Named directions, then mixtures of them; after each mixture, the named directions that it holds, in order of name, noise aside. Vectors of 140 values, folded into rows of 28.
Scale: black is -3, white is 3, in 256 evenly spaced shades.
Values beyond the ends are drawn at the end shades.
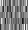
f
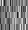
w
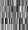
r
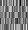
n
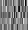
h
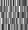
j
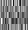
f, j, n.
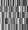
j, r.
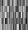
h, r, w.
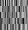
j.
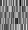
n.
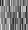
w.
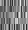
n, w.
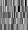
h.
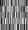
f, r.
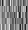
w.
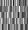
j.
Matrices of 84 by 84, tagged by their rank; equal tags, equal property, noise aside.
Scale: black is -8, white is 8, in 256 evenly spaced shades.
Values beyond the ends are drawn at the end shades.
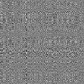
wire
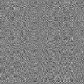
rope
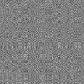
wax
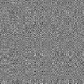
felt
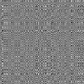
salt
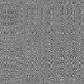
wax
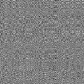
felt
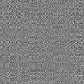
wire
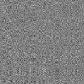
wire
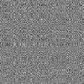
felt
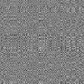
rope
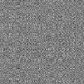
felt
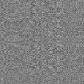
wire
